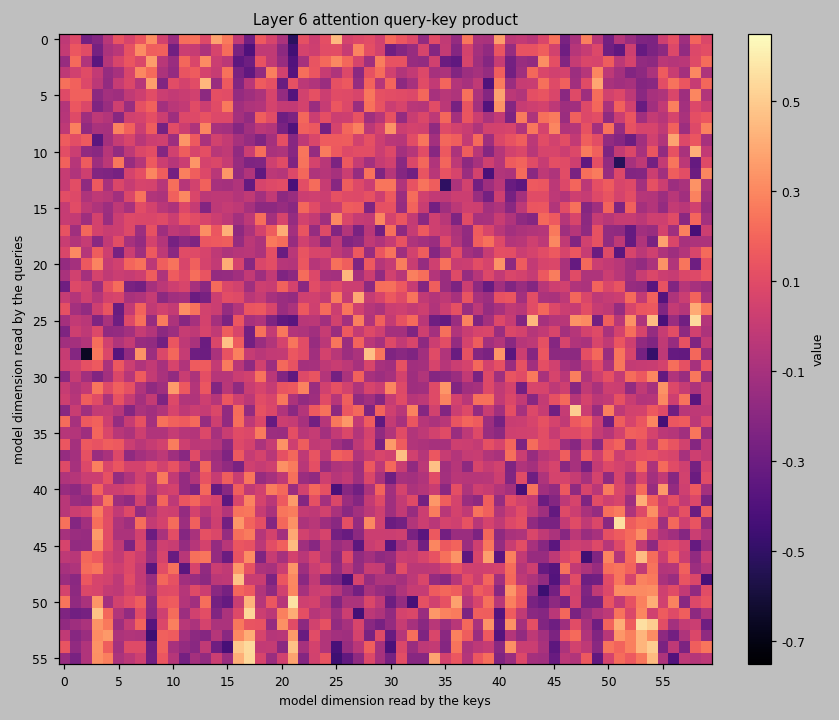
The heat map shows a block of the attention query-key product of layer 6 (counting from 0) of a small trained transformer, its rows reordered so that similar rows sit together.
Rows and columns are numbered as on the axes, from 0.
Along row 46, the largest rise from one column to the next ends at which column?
41
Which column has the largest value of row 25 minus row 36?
58
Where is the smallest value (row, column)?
28, 2
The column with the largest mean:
3
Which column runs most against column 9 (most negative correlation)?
30
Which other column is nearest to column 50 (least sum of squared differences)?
23
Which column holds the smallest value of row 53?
8
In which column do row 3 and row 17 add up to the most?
15
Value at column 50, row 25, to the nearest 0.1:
0.2
